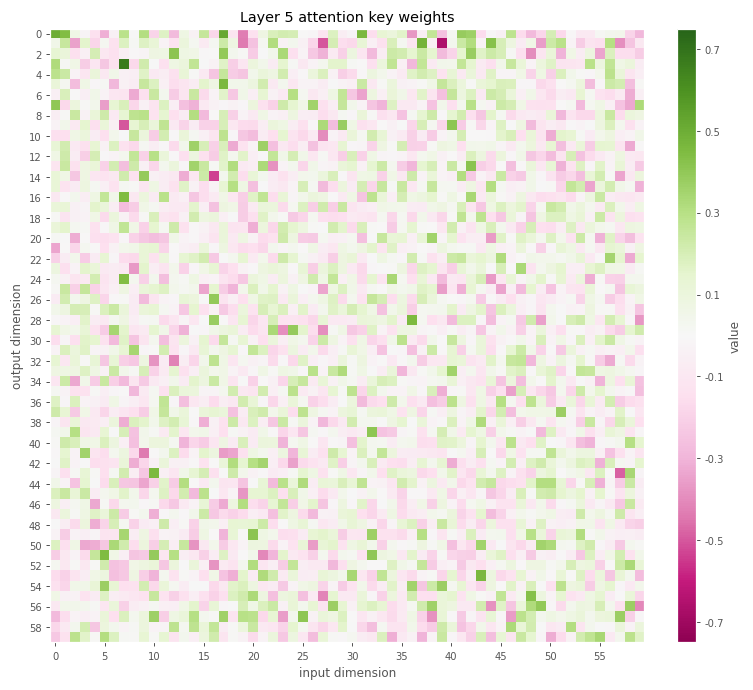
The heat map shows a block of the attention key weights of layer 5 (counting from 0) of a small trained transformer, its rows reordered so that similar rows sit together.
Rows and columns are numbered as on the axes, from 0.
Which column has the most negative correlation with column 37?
39
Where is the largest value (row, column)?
3, 7
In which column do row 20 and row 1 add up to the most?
37
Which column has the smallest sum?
8
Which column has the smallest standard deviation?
52
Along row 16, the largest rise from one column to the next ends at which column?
32
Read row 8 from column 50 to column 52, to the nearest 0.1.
0.1 -0.3 -0.1
